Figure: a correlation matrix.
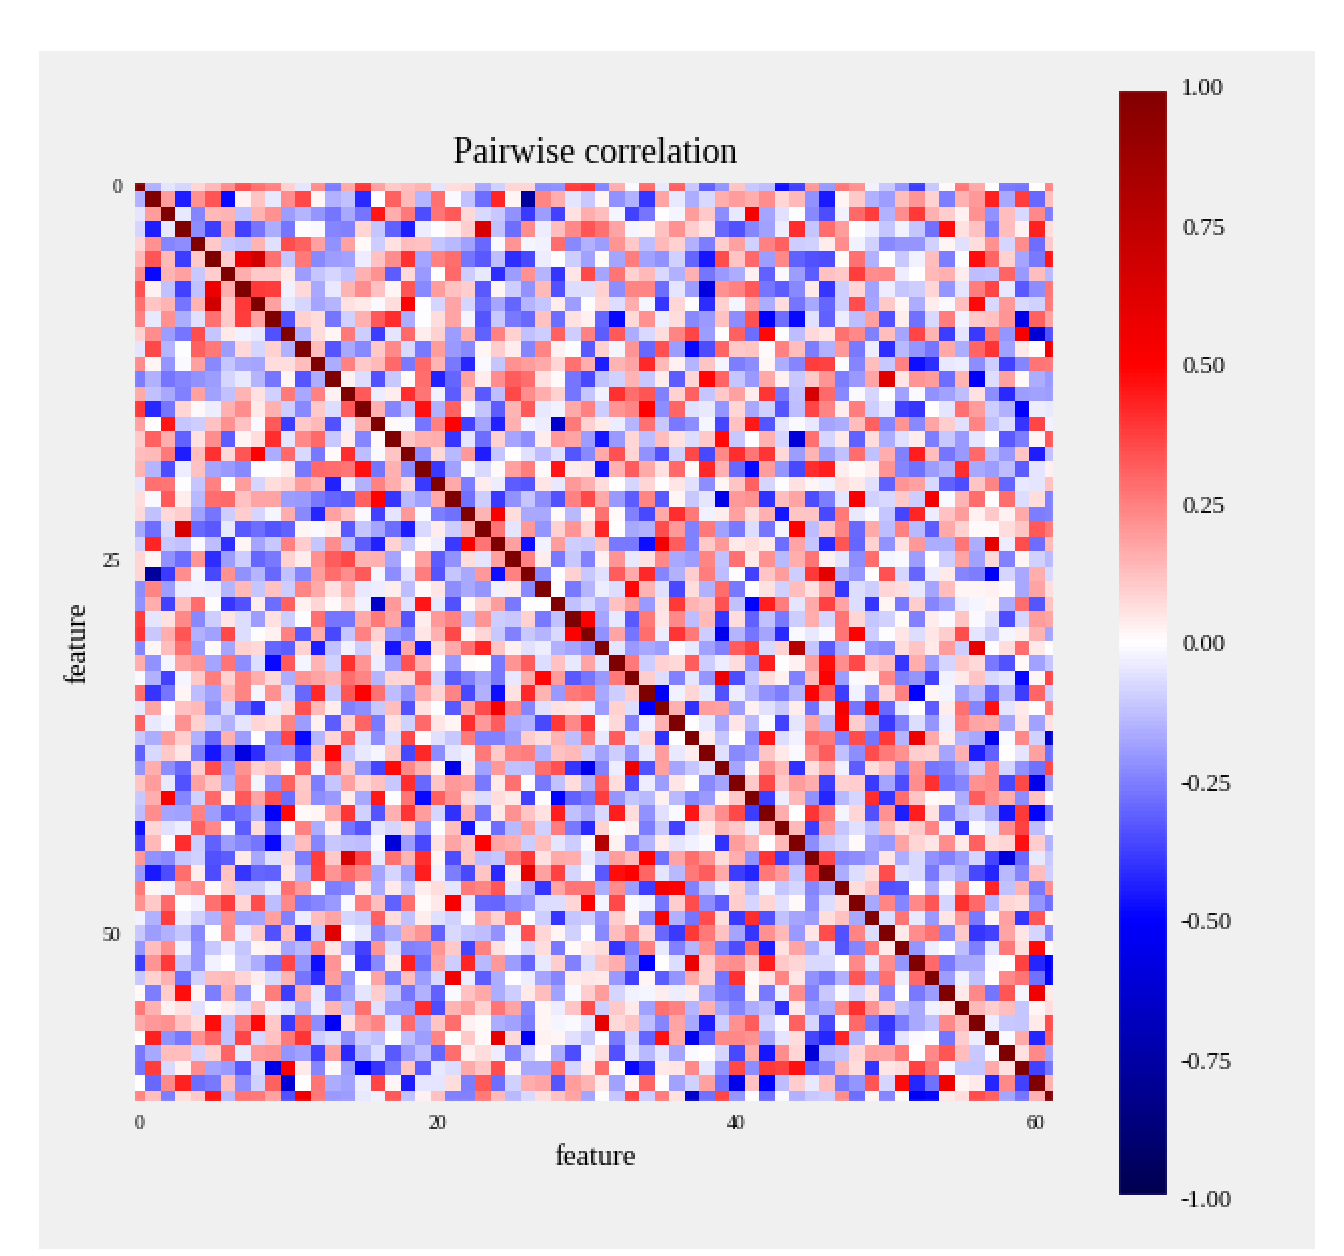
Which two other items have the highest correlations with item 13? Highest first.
50, 38
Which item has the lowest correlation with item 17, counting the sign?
44
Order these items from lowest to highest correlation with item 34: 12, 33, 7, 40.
40, 33, 7, 12
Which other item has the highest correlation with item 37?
52
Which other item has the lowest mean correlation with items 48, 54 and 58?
45
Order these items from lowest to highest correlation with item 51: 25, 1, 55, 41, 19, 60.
19, 55, 25, 1, 41, 60
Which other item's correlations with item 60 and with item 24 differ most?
57
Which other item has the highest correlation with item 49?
35
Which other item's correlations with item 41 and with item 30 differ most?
29
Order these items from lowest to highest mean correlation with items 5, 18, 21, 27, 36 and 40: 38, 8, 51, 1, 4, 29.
38, 51, 29, 4, 1, 8
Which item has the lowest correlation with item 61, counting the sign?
37
